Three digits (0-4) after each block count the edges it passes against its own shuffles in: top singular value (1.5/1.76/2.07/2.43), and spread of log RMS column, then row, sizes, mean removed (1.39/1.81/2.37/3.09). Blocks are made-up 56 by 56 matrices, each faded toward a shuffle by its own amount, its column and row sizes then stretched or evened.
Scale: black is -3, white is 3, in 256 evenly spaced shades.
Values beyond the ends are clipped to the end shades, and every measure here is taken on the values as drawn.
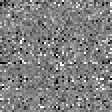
1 1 2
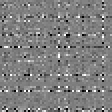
2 2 4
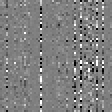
3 4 1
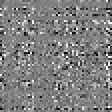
1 3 4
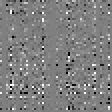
1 4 3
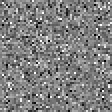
0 2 0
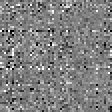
0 3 3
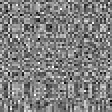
4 2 0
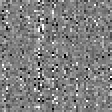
2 3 2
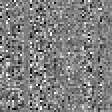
0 4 0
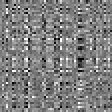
4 4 3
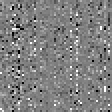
0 4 1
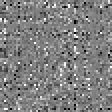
1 3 2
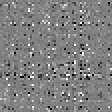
1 3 3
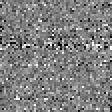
0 0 3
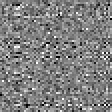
3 1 3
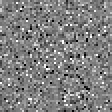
1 1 0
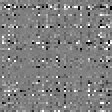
2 3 4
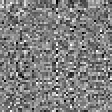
3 2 0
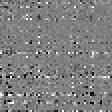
0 2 4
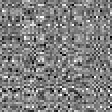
4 1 3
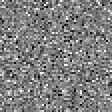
1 0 0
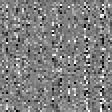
1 4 0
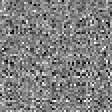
3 0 2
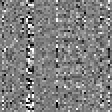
2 4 0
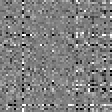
3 3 3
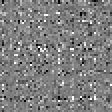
1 3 3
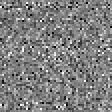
0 0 2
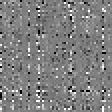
3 4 2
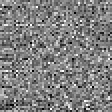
2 0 2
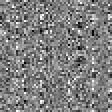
3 3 0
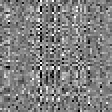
4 4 0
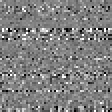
3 0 4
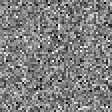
1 1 1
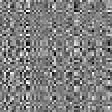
4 4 3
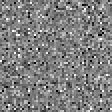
0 1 2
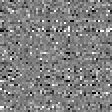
2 1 3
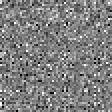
1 1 2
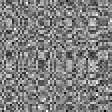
4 2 0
